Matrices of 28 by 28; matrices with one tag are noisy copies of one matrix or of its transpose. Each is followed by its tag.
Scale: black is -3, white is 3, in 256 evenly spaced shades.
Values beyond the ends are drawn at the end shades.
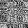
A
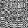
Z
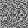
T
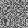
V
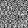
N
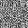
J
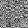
N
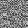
J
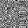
V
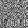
V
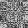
A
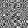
T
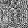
Z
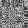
A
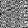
N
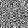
J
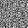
J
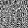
Z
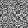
T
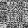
A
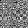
T
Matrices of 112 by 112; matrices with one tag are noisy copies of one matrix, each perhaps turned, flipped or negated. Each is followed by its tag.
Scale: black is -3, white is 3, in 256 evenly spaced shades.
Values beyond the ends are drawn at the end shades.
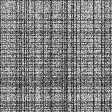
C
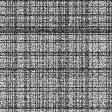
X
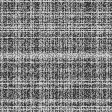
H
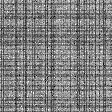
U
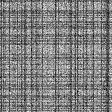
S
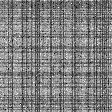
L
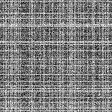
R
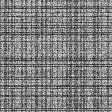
U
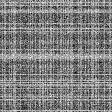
H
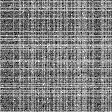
C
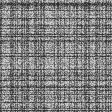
S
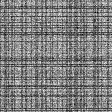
U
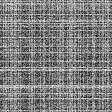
R
